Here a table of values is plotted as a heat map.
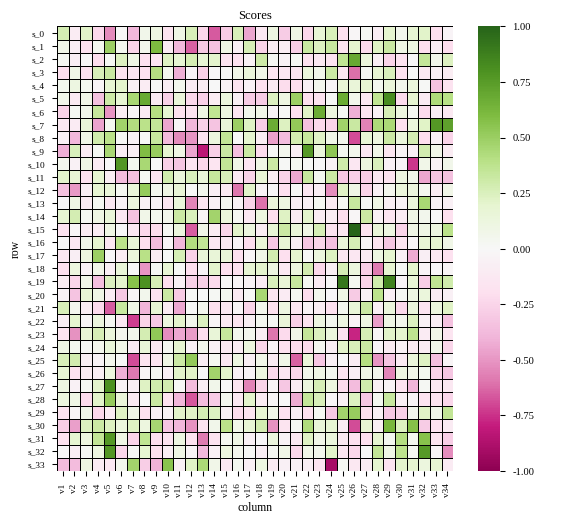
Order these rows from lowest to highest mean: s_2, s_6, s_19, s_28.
s_28, s_6, s_2, s_19
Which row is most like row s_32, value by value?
s_31
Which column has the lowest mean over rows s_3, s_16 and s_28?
v11
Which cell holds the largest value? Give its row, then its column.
s_15, v26
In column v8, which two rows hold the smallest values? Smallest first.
s_18, s_21
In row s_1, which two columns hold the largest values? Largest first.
v9, v5
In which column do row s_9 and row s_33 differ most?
v24
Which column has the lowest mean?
v12
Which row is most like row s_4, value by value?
s_24
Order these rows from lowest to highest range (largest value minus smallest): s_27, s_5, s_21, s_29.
s_29, s_21, s_5, s_27
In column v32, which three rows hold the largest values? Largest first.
s_32, s_31, s_13
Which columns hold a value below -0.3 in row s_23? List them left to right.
v2, v10, v11, v12, v19, v26
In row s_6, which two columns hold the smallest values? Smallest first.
v5, v26
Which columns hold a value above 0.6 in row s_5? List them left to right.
v8, v25, v29
